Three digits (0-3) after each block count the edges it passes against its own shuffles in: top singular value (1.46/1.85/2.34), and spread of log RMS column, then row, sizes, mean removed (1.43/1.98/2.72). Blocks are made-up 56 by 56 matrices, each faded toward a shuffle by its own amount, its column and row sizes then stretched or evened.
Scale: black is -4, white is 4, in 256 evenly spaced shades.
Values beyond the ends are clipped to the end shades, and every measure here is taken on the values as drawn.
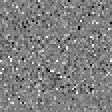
1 0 1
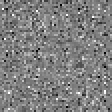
1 1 0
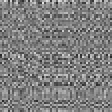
3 0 3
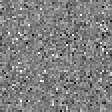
0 1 1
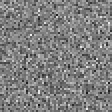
1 0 0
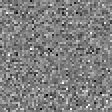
1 0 1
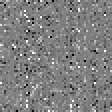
0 2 0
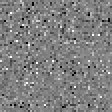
0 1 1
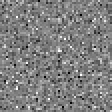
1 1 0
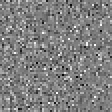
1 0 0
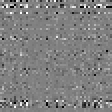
2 2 3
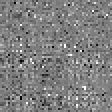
2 1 2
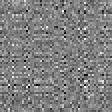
3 2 1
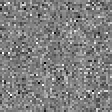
1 0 1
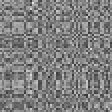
3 2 1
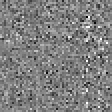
0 2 1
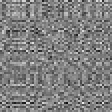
3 1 3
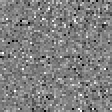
0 0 1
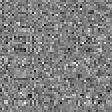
2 0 2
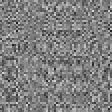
2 2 0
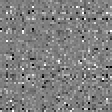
2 2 2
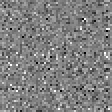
1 0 1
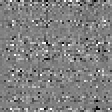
0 1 3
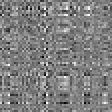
3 2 3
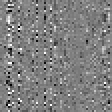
2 3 0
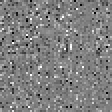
0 2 1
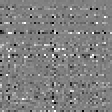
1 1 3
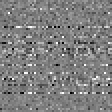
2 0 3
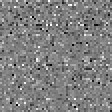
1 0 2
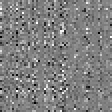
2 3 1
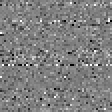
1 0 2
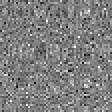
2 0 0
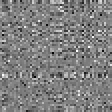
3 1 2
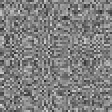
2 1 0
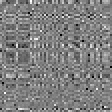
3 0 2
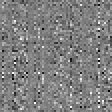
1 3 1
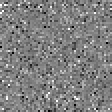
0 0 1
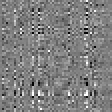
3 3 1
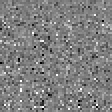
1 1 1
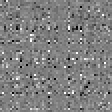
2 2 2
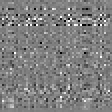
3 1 3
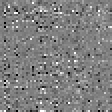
2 2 2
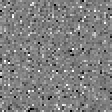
0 1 1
